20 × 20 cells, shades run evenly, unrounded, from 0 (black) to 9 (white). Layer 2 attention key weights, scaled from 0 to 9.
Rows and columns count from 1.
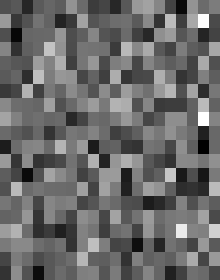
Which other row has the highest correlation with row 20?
16
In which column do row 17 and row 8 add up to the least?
6
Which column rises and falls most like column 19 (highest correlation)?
1
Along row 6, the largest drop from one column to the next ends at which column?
12
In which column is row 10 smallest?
19
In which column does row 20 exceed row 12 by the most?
2
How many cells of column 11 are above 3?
15
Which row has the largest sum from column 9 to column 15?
8
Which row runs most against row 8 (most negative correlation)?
10
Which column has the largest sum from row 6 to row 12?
11
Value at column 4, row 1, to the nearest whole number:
3
